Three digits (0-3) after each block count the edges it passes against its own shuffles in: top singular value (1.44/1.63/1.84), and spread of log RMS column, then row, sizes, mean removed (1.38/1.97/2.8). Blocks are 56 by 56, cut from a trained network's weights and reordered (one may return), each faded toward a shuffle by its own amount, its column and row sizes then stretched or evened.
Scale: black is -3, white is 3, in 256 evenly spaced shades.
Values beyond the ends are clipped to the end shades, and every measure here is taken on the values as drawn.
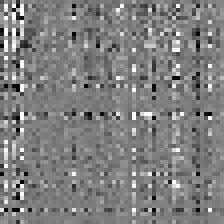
3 3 3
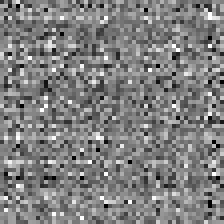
1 2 1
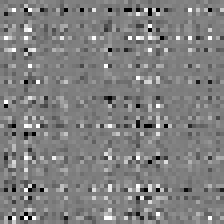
1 3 3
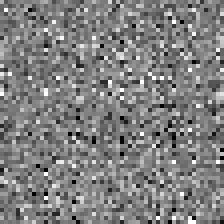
0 2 0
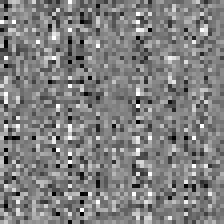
0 3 1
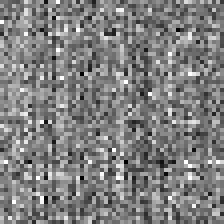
2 0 1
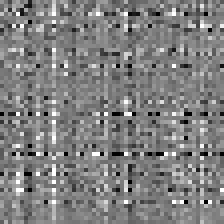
3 2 3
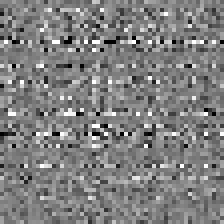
2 1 3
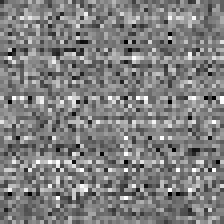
1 1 3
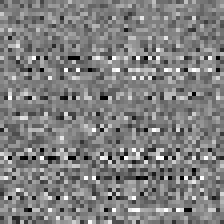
1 0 3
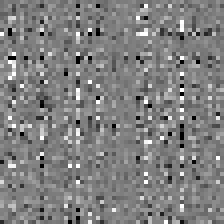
0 3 2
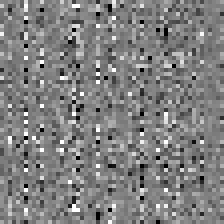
1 3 0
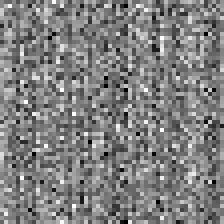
2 1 0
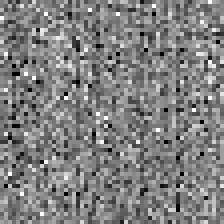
0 0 0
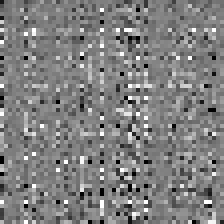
1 3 2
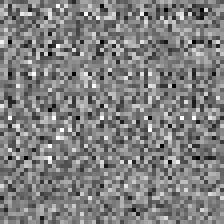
2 0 2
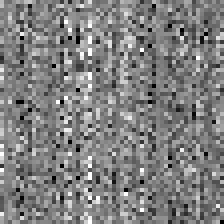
2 3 0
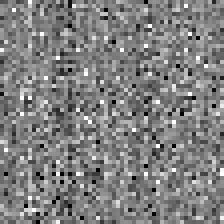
0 1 0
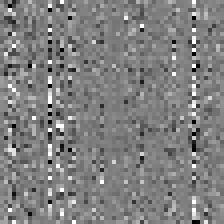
1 3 0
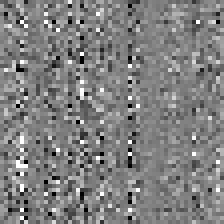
0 3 1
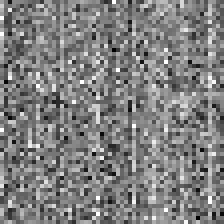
2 1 0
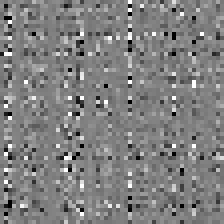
0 3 2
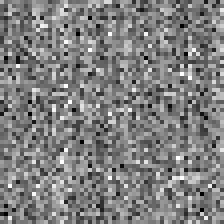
0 1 0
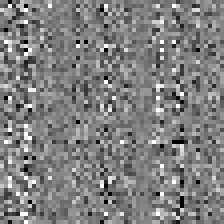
1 3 1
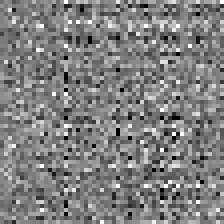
2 2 0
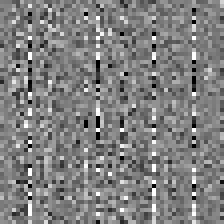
3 3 0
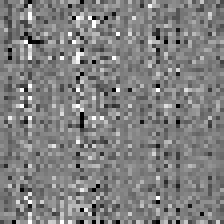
0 3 2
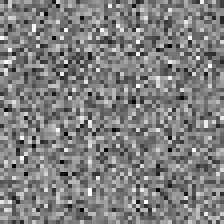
0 1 0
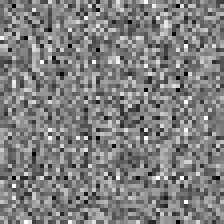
2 1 1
